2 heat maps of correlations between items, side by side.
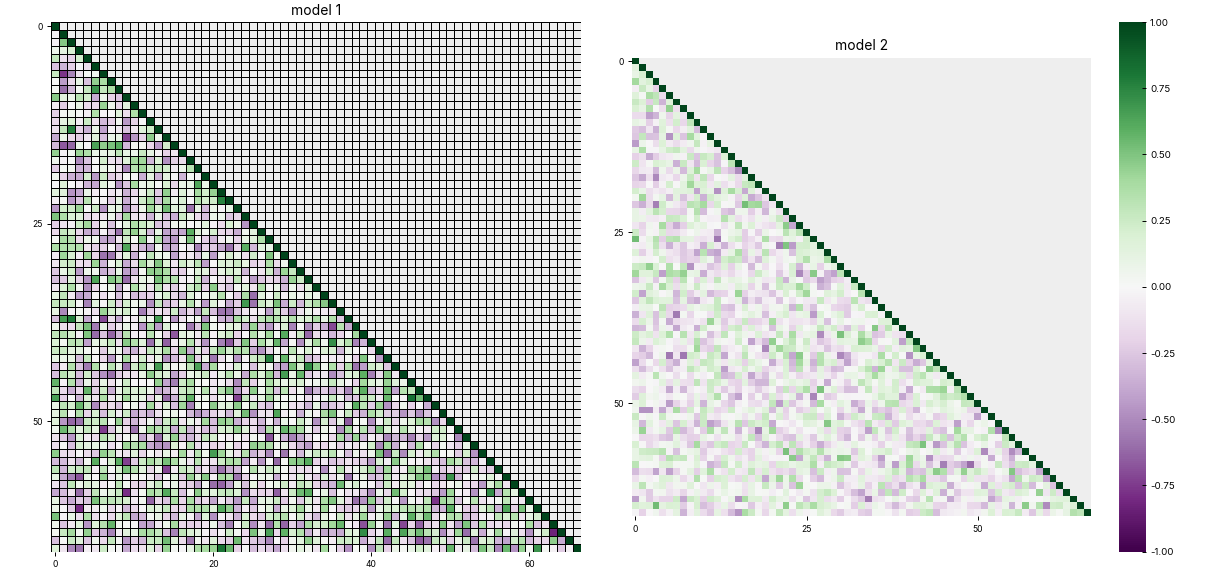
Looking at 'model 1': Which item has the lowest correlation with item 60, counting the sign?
48
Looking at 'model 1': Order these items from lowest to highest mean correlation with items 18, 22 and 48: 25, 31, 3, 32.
32, 3, 31, 25
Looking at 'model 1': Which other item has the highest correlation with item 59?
55
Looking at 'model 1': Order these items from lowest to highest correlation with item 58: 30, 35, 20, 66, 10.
20, 66, 35, 10, 30
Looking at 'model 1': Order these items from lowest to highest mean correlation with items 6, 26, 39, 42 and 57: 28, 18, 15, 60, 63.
63, 15, 28, 18, 60
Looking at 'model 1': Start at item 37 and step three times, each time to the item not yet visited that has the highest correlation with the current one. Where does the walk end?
43
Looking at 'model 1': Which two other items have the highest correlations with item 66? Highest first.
21, 61
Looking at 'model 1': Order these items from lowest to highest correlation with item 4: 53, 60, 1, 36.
60, 1, 36, 53
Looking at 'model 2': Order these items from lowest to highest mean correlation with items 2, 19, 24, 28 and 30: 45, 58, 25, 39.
45, 58, 39, 25
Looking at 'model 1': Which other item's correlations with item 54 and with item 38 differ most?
35
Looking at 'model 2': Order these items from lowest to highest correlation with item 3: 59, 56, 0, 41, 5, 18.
18, 56, 59, 41, 5, 0
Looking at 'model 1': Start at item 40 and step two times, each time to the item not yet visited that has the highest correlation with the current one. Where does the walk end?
24
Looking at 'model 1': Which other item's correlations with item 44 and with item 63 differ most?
64
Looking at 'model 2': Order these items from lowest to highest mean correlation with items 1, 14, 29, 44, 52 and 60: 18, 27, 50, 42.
42, 18, 50, 27
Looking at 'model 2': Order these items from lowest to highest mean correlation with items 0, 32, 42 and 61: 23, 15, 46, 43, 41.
43, 15, 46, 23, 41
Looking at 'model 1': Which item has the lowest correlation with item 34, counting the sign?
25
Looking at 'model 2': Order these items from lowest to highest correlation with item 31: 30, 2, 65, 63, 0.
63, 65, 2, 30, 0
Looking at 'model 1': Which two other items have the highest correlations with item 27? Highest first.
42, 64
